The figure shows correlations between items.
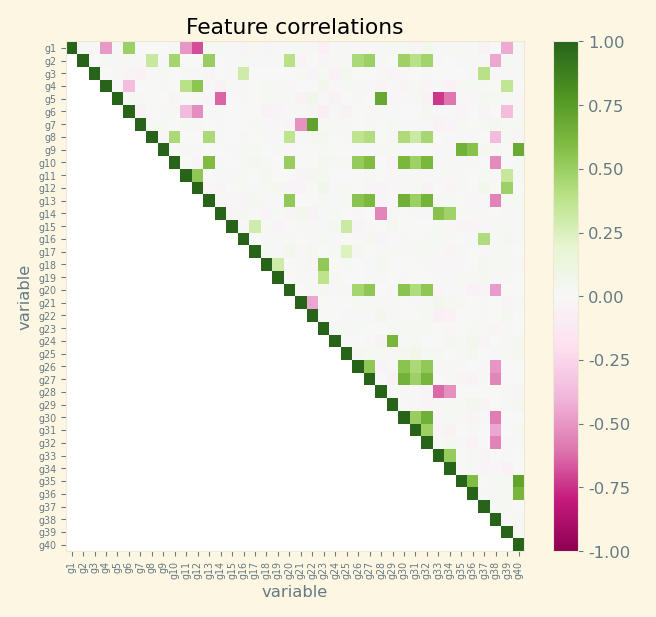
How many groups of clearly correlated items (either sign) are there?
9
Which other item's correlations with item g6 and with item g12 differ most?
g1
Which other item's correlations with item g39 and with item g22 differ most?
g7
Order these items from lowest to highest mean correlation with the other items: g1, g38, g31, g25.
g38, g1, g25, g31
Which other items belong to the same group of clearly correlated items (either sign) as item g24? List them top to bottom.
g29
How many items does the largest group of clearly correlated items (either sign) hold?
11
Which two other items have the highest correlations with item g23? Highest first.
g18, g19
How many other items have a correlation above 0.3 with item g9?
3
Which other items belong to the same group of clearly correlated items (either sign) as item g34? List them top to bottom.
g5, g14, g28, g33
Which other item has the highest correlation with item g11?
g12
